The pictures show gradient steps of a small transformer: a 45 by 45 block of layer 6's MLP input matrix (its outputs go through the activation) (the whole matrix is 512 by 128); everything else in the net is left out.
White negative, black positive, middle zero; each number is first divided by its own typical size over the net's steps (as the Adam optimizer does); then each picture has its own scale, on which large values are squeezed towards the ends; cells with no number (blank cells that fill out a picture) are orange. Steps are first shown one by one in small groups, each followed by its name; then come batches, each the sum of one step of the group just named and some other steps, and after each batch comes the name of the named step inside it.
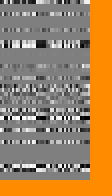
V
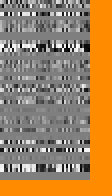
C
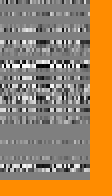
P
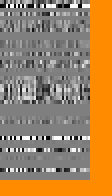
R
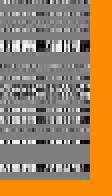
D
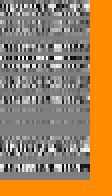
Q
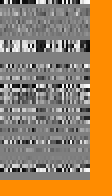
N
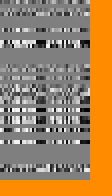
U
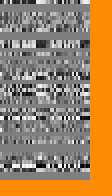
V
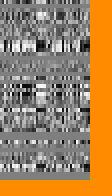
D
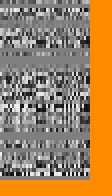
U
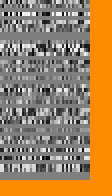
C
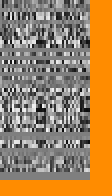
U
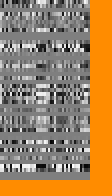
C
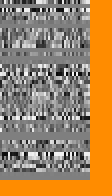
V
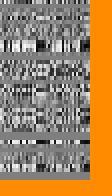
D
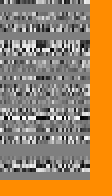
V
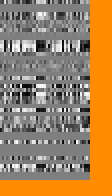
D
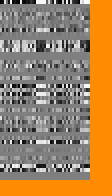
N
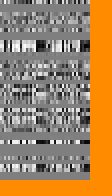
D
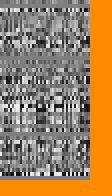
U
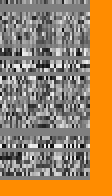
P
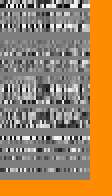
R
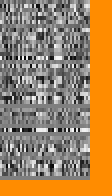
Q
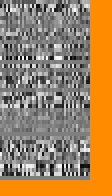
Q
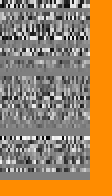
R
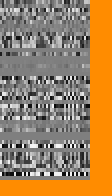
V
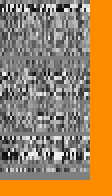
R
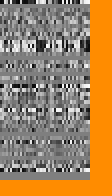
N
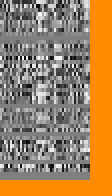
Q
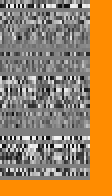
R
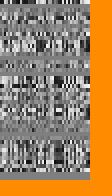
N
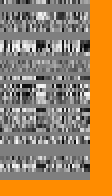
D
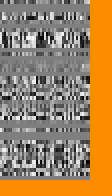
V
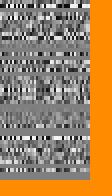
R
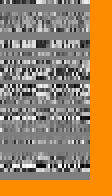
V
